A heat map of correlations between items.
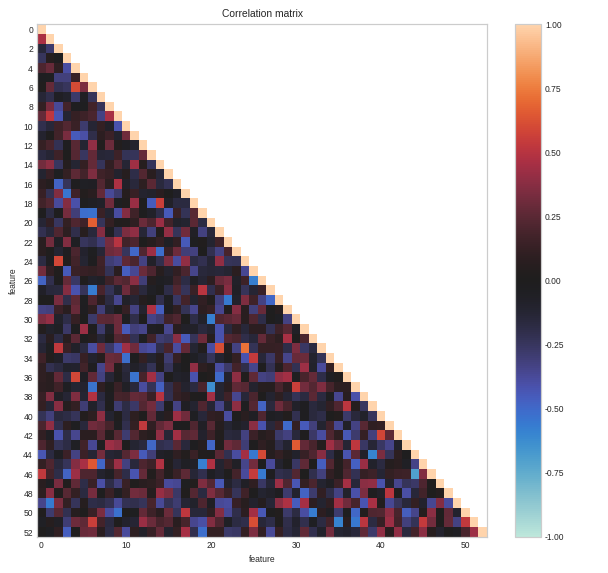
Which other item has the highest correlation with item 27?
19
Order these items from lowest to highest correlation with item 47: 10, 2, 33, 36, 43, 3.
43, 33, 3, 10, 2, 36
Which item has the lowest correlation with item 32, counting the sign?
50
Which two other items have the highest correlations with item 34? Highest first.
25, 43
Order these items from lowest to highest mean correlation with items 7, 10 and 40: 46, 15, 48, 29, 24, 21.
46, 29, 48, 15, 24, 21
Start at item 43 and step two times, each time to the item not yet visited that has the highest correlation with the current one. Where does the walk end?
37
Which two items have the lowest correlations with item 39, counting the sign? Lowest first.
44, 26
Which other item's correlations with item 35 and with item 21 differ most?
33
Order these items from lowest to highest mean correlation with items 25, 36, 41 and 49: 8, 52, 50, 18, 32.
18, 8, 32, 52, 50
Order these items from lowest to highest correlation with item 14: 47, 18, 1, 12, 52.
12, 47, 52, 1, 18
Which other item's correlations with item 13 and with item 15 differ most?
21
